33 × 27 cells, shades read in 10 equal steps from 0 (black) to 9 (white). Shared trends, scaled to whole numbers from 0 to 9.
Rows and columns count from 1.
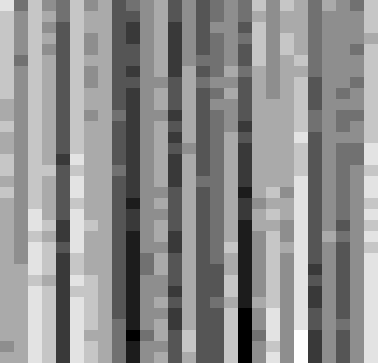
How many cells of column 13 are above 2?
18
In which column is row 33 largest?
22
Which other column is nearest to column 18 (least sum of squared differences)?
10
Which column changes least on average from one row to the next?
8
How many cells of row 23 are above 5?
12
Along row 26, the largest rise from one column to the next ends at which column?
6
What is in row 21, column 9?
3
